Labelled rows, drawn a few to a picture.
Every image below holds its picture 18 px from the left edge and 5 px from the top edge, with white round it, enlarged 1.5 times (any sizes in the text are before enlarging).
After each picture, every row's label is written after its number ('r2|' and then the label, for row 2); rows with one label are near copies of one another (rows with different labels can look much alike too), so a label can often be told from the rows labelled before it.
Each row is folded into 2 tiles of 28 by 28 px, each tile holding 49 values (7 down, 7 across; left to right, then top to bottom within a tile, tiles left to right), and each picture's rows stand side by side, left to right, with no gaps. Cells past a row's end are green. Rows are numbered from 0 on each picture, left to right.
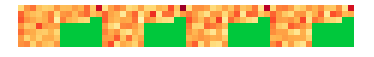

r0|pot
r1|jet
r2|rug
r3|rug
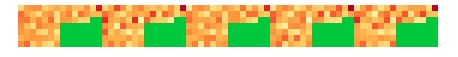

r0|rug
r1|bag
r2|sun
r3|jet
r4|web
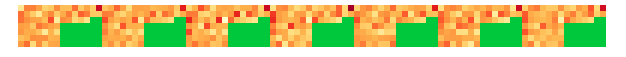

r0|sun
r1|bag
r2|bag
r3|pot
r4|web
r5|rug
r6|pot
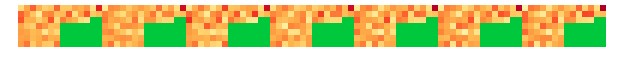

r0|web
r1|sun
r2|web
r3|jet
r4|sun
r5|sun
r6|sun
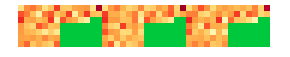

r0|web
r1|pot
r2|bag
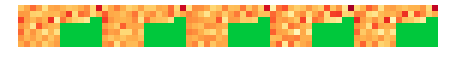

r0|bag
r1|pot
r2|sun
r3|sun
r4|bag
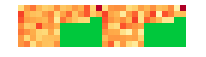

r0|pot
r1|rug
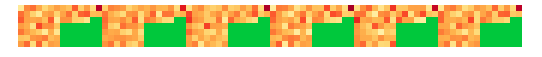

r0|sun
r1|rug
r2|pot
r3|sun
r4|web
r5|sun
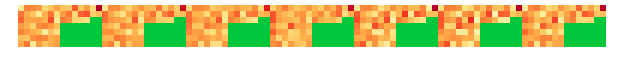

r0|sun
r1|sun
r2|rug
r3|pot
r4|rug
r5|rug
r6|sun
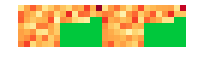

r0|jet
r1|web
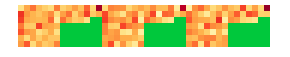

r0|pot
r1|rug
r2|sun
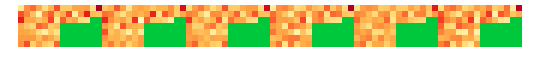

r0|web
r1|bag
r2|web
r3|sun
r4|jet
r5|rug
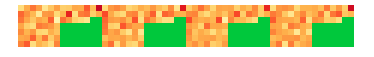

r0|jet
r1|rug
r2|bag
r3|sun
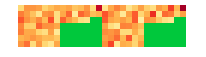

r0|rug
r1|jet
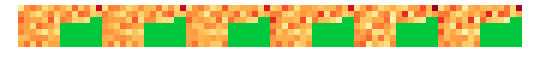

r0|sun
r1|sun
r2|web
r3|bag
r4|jet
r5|bag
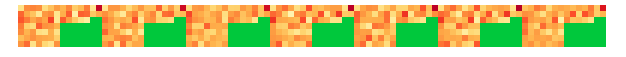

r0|rug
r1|sun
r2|pot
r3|web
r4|jet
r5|web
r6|bag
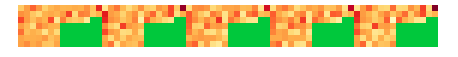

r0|bag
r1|pot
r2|rug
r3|rug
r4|pot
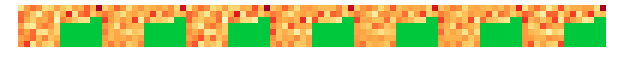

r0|jet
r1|bag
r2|jet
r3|bag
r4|web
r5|bag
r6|web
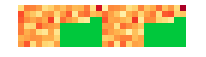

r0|rug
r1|sun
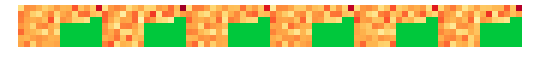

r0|sun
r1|jet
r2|sun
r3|sun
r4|web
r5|jet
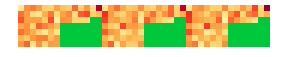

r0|sun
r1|pot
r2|pot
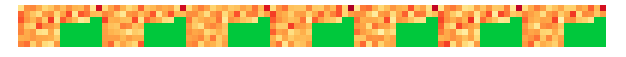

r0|rug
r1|web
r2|jet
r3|pot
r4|sun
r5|rug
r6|jet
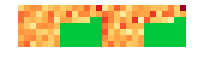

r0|jet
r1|bag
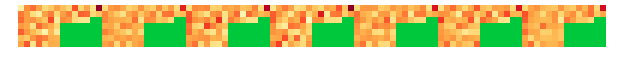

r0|sun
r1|sun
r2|rug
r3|jet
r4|rug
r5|web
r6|pot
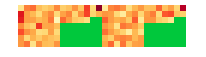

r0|pot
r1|sun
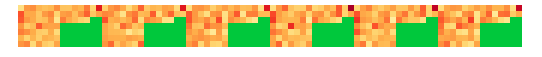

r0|pot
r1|web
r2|rug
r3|pot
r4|pot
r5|rug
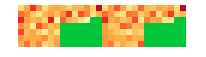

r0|bag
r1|web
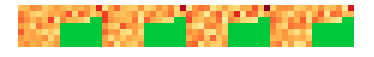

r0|bag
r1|pot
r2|jet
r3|rug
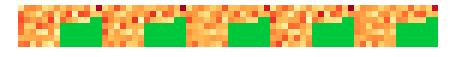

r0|rug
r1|bag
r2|web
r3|jet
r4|sun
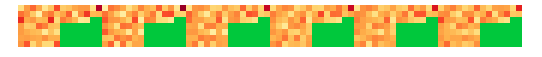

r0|web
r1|sun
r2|sun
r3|jet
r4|sun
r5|web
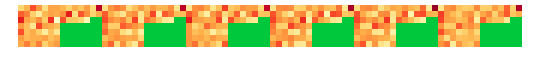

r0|bag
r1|rug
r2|web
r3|rug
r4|rug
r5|pot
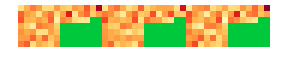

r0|jet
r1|web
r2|jet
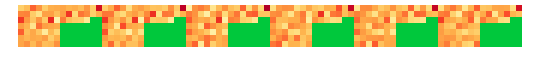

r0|bag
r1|bag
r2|sun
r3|jet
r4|sun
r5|web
